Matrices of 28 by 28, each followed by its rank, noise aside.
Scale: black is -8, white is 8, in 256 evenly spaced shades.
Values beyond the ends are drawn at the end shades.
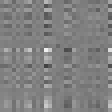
one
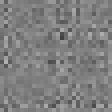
four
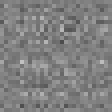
four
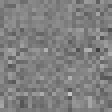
four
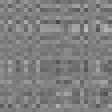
two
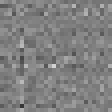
four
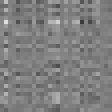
two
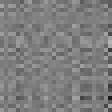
two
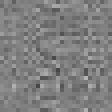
four
